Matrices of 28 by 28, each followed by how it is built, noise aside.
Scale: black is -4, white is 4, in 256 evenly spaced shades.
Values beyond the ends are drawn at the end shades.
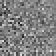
lower triangular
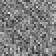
Toeplitz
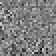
lower triangular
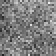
smooth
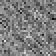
Toeplitz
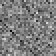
Toeplitz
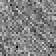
Toeplitz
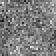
smooth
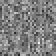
blocks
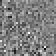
lower triangular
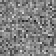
noise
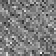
Toeplitz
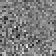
lower triangular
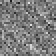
Toeplitz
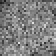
smooth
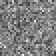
noise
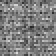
blocks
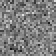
noise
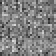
blocks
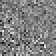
lower triangular
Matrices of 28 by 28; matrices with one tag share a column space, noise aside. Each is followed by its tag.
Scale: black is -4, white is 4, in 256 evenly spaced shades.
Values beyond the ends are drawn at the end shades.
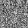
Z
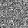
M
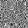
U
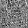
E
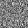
M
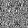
E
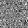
M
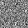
M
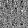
E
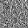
Z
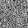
Z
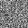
U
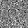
M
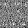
M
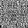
U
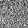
Z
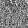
E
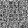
U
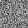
Z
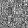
Z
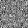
U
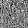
E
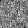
U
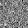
M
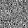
M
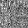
E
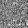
M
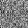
U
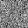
U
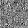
E
